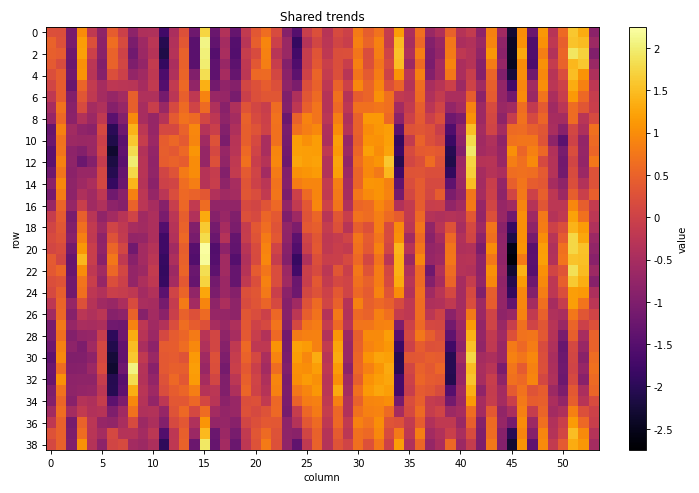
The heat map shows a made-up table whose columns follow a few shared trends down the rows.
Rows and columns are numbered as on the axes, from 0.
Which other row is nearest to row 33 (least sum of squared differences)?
28
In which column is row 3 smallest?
45
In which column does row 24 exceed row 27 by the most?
34
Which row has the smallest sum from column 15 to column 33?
21
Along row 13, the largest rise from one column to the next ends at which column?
8
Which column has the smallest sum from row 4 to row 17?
6
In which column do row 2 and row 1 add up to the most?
15
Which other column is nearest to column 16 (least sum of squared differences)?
18
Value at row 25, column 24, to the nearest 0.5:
-0.5
